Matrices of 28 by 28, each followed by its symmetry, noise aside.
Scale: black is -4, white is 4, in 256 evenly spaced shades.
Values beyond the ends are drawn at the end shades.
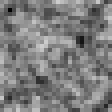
symmetric.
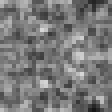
mirrored top to bottom.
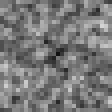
same after a half turn.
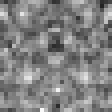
mirrored left to right.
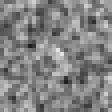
symmetric across the other diagonal.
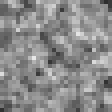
symmetric across the other diagonal.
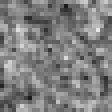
antisymmetric.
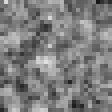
no symmetry.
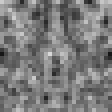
mirrored left to right.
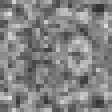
mirrored top to bottom.
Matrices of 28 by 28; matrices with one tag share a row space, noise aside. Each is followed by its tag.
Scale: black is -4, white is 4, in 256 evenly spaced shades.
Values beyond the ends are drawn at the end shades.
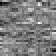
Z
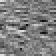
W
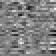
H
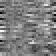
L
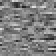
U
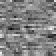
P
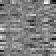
L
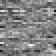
P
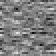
U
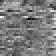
P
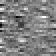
W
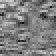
W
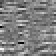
W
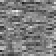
P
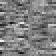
W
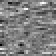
W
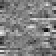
L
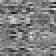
H
